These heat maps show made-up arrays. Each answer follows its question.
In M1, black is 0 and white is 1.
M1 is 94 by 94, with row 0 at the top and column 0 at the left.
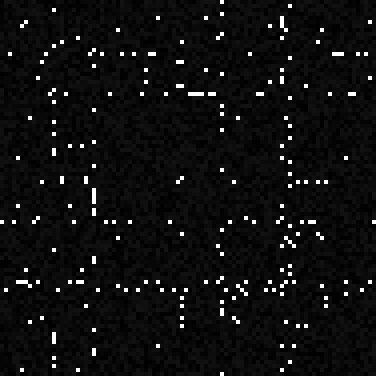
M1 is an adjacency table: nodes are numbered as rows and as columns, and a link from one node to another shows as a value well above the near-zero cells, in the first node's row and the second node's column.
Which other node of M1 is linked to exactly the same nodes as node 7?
node 59
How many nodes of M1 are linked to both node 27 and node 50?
1
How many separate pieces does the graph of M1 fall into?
6
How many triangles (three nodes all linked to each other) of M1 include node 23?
0
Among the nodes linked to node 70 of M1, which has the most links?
node 71
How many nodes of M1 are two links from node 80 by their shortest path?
2
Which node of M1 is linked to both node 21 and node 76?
node 45
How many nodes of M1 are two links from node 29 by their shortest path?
2
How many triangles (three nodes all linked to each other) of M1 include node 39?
2
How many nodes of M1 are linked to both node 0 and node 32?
1
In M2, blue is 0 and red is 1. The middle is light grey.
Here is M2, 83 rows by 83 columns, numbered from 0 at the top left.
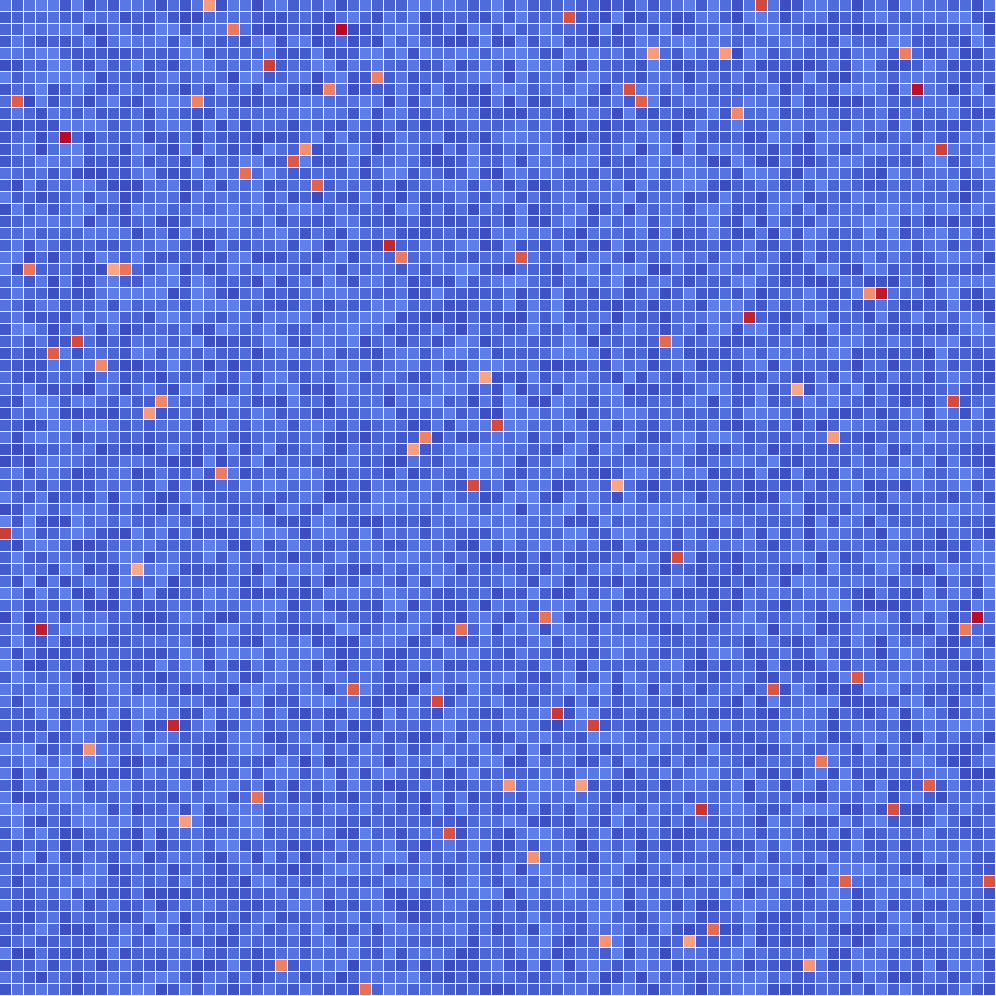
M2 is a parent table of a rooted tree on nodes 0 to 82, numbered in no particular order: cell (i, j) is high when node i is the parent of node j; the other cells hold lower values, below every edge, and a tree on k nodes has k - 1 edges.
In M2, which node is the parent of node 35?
36
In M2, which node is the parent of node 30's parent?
73
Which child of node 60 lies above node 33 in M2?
14
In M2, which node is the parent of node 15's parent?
63
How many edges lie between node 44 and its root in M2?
6
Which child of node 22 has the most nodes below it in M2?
2
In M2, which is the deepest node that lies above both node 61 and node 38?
52
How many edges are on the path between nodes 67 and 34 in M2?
5
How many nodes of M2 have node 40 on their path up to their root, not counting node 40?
5
